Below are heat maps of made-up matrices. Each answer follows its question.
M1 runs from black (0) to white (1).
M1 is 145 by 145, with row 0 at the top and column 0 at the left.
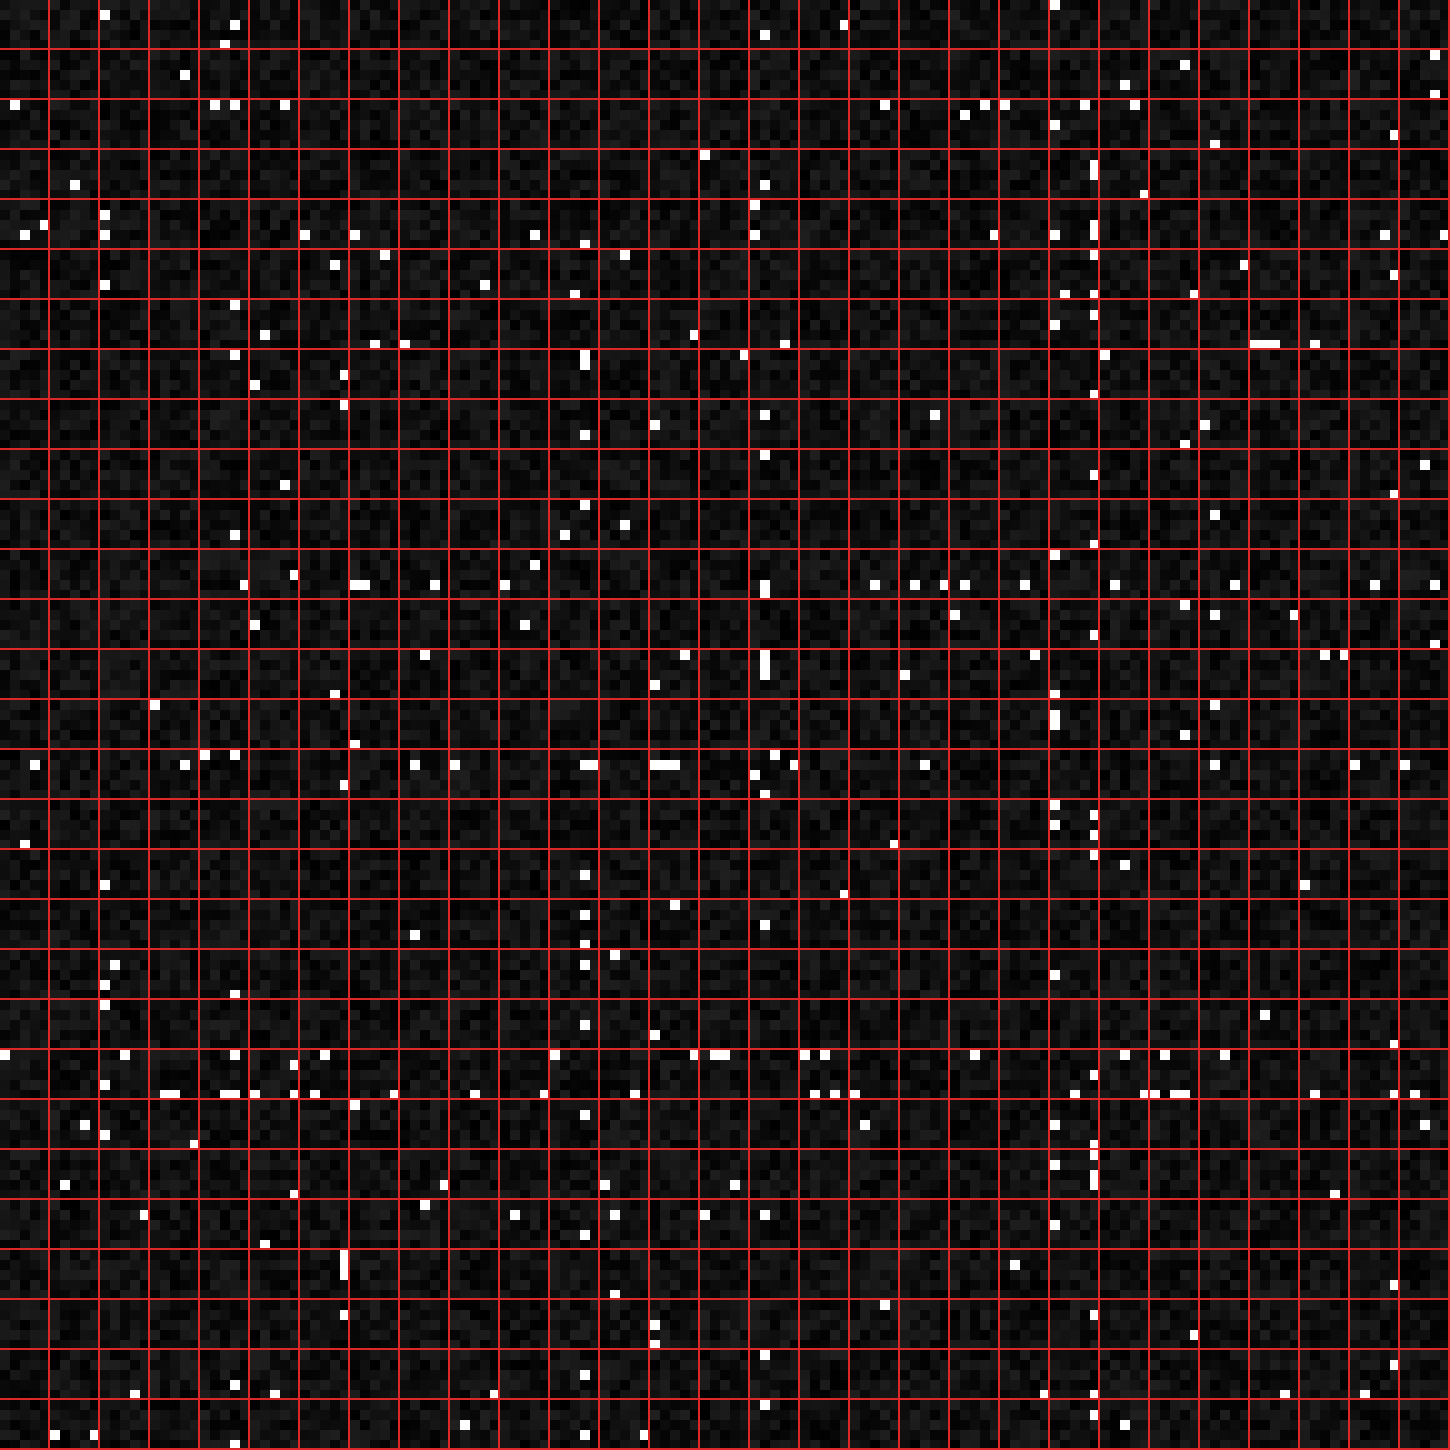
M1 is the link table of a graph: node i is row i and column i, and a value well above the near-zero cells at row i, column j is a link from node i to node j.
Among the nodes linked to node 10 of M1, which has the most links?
node 23
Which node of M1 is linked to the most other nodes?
node 109
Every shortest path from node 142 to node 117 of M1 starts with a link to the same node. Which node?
node 112
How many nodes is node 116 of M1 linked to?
1
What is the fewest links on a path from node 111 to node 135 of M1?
3
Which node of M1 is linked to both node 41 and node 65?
node 76
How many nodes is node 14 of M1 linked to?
1
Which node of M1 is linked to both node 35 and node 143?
node 58
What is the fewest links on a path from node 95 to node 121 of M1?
2
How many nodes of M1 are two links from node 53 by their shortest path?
10
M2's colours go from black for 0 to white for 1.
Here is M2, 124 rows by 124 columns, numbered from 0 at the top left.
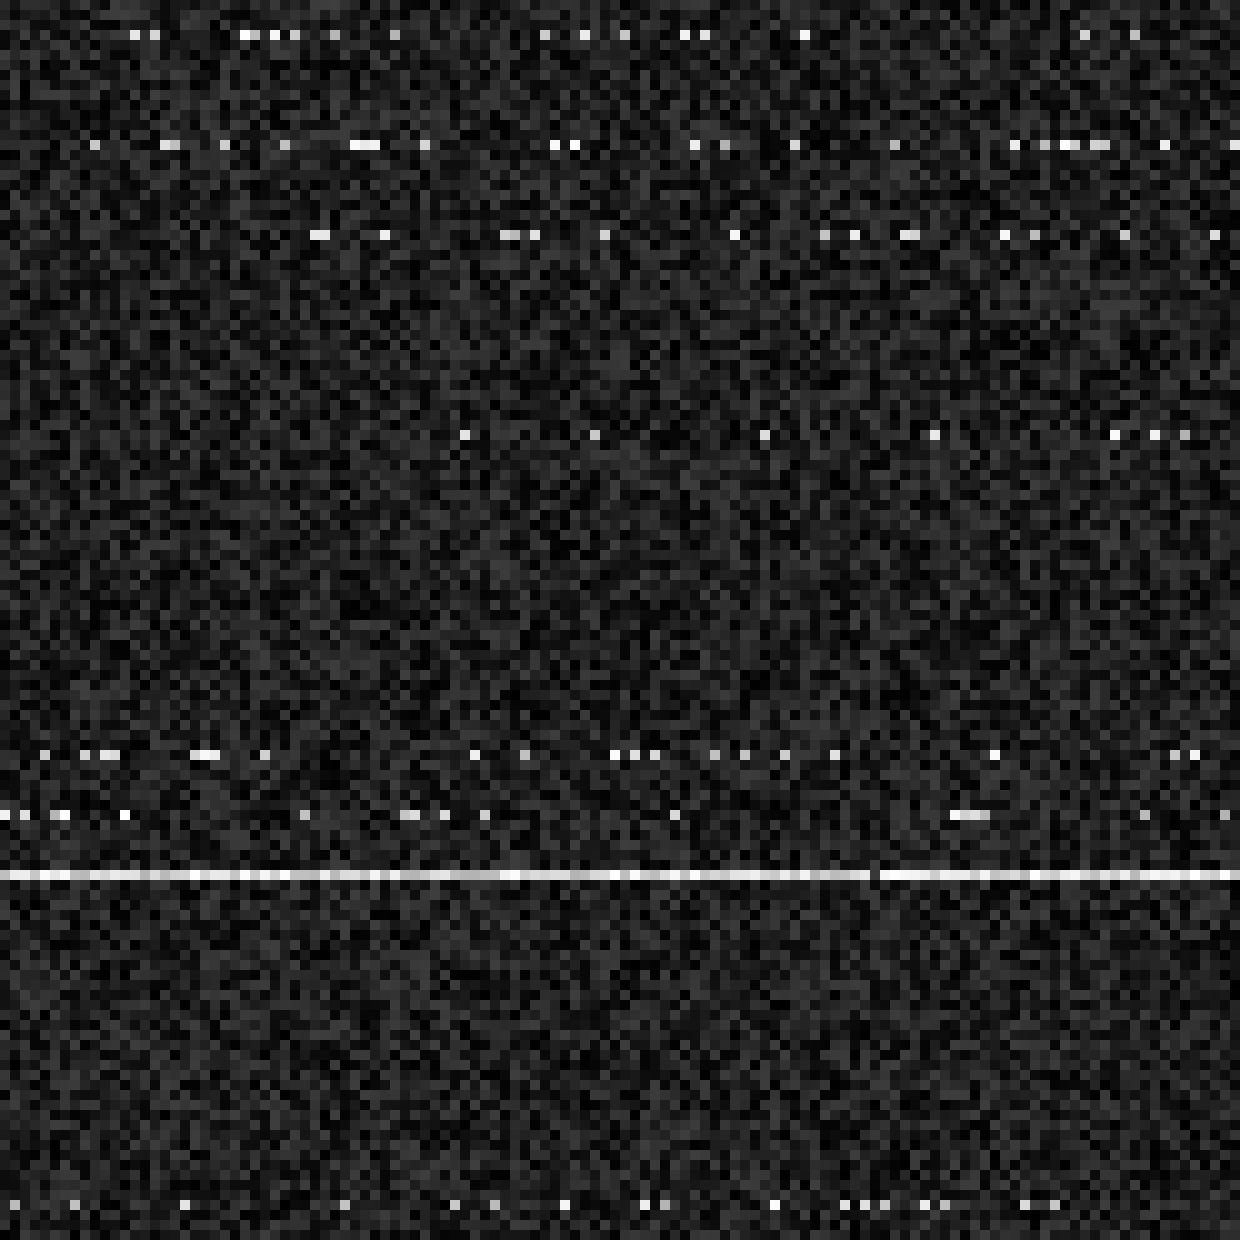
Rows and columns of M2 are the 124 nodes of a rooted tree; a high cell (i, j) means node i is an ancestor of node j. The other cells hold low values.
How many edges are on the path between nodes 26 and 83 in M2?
2
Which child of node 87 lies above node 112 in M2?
23
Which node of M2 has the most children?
14
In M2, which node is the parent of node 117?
75
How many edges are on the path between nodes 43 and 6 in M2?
3
